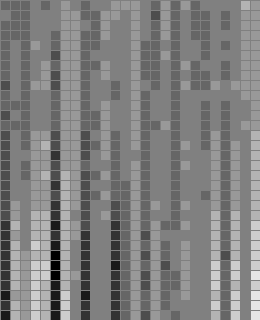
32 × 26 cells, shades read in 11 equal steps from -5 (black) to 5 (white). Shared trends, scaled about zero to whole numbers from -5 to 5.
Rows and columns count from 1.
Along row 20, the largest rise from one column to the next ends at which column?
7
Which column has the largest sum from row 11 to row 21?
26
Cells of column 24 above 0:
19
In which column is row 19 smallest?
6
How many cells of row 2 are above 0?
8
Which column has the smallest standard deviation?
14
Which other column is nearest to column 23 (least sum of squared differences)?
15
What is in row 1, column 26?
1
